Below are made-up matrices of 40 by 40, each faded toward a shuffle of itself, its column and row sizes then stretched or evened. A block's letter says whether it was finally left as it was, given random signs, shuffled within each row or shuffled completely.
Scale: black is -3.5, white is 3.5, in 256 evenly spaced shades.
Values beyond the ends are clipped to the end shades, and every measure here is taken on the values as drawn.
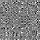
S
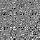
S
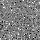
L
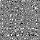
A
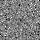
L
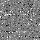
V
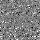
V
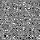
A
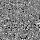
V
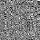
S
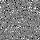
V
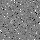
L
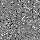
L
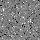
L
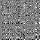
S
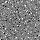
L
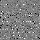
V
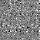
A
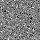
L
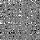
S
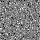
L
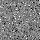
L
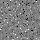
L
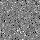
L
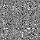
A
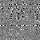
S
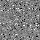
V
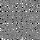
A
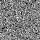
L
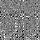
S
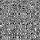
S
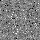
L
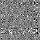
A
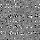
A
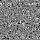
V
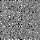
A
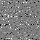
V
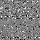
V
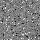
L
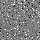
L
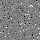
L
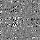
A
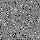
L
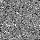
L
